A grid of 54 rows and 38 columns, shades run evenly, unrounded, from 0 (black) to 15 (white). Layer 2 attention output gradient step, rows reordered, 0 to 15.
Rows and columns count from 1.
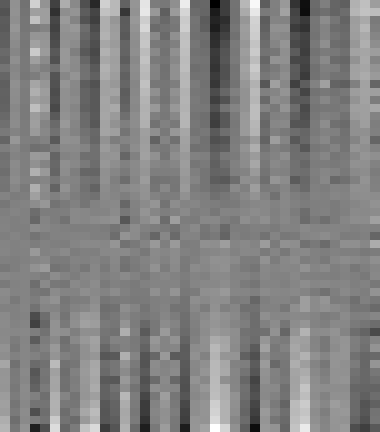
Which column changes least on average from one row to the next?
3
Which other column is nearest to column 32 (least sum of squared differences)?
20
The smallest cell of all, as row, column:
1, 22
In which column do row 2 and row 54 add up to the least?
4
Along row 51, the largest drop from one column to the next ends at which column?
11
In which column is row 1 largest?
26
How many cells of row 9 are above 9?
8
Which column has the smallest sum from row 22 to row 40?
13
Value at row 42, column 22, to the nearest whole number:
9
